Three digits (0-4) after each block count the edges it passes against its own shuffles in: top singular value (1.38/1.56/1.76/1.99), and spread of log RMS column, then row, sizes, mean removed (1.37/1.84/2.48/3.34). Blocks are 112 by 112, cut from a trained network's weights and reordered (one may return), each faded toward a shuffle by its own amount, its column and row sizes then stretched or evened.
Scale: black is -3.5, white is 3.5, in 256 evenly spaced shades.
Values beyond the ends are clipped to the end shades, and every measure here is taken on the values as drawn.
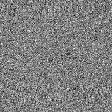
3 0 1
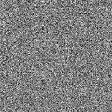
3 1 1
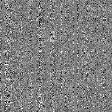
0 4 2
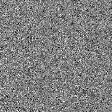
1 2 1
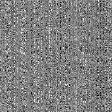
2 4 1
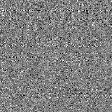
2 2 3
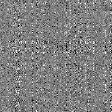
3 4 3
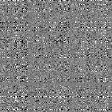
4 3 4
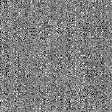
1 3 3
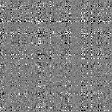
4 4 4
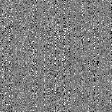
0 4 1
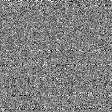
0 0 3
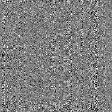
3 4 2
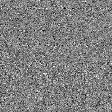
1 0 2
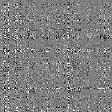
4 4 4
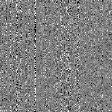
1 4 1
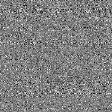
0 1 4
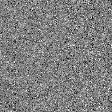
0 2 0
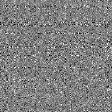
2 3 3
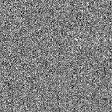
3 2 0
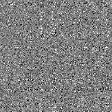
0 2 3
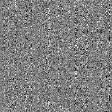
0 4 0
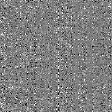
0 4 3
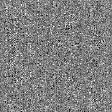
0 3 2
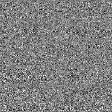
2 1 3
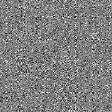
2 3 3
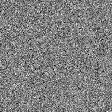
2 0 0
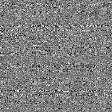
1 1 4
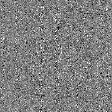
0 3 1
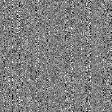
1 4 0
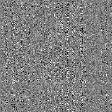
0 4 2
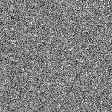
2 1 0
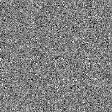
0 2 1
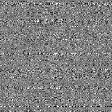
3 1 4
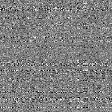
4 1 4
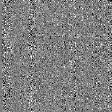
0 4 2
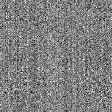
2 1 2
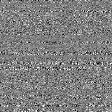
2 0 4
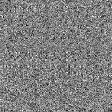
3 0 2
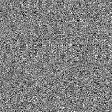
2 1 2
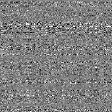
3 2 4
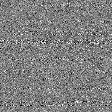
0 0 3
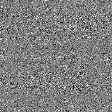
0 2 3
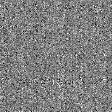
0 2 2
